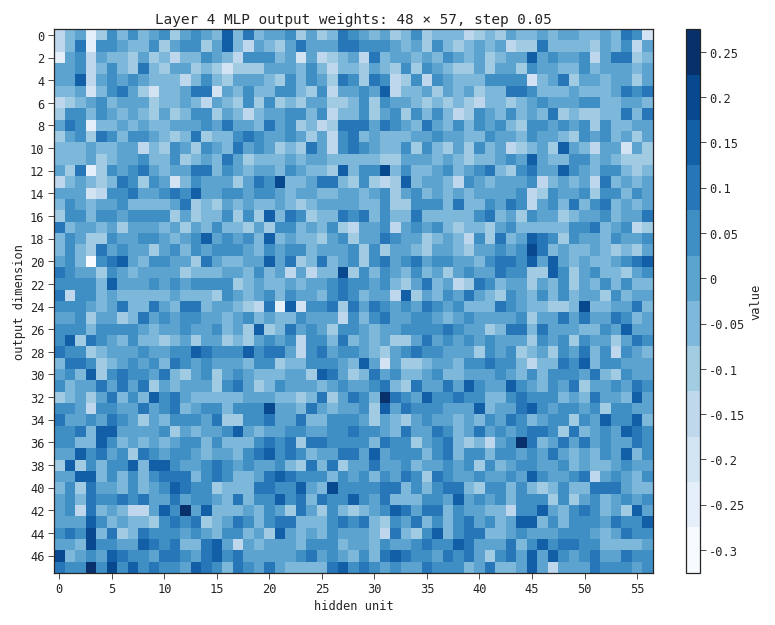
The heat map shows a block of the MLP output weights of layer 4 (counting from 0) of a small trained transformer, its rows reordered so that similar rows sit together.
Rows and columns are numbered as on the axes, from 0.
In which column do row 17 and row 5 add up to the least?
32
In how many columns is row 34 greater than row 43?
19
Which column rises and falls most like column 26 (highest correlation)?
3
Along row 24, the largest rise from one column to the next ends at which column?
22
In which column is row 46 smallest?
41
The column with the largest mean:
5
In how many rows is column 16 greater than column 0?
20
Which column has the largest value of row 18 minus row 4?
45
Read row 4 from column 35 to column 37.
-0.15 0.05 0
